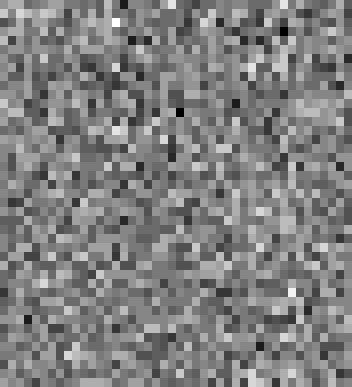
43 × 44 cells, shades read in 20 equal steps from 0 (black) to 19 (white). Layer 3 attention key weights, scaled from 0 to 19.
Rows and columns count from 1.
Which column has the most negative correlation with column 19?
11
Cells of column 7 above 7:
34
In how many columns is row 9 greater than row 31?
13
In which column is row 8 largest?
32
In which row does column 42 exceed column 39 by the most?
35
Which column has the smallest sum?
29
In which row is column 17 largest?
17
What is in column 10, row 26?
8
